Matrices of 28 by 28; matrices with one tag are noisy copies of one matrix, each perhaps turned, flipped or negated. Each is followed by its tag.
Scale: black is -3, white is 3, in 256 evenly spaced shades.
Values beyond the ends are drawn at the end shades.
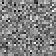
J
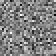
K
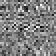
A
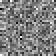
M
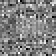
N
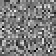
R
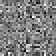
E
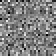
M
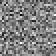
K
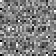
M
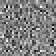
R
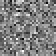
E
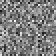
K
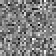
E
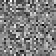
E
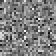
E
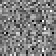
K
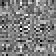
A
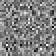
R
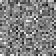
M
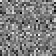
M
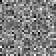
M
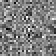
A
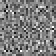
R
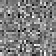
E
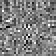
A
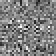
A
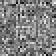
N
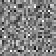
R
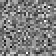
R
